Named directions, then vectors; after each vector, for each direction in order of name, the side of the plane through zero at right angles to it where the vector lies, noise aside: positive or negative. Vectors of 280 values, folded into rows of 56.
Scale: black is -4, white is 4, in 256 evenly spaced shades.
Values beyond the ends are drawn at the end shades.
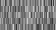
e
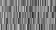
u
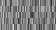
positive, positive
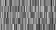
positive, positive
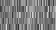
positive, negative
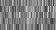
positive, negative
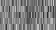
negative, positive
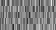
negative, negative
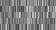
positive, negative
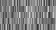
positive, negative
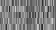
negative, positive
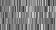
positive, negative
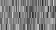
negative, positive
